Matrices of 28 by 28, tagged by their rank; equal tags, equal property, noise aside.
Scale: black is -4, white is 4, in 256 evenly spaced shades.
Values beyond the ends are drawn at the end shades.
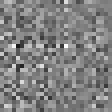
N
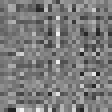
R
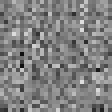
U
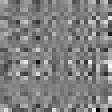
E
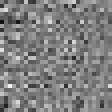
N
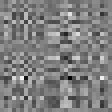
E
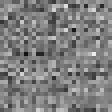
N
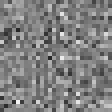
U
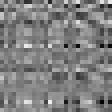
E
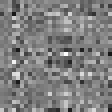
R
